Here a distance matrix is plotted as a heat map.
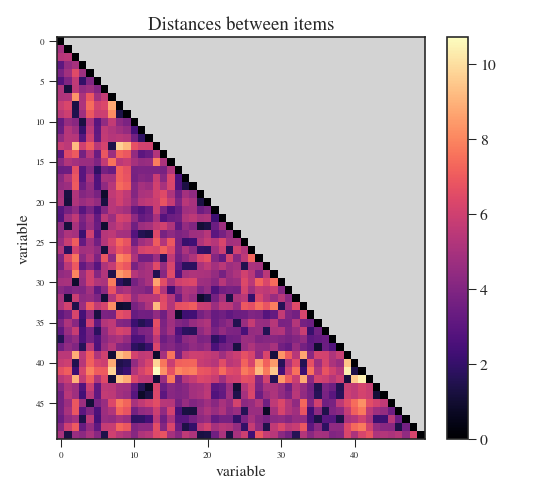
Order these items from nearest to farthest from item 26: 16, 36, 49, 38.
49, 16, 36, 38
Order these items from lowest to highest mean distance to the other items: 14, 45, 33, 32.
32, 14, 45, 33
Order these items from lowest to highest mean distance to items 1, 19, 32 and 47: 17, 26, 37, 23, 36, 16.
23, 26, 16, 37, 36, 17
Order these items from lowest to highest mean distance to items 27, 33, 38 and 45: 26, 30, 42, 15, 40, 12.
12, 30, 15, 40, 26, 42
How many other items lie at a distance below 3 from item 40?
6
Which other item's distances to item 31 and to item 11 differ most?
44
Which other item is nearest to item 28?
46
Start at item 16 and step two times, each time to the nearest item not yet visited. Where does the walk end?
5
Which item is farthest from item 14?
41
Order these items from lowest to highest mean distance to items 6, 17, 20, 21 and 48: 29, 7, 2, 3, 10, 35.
3, 10, 35, 29, 7, 2
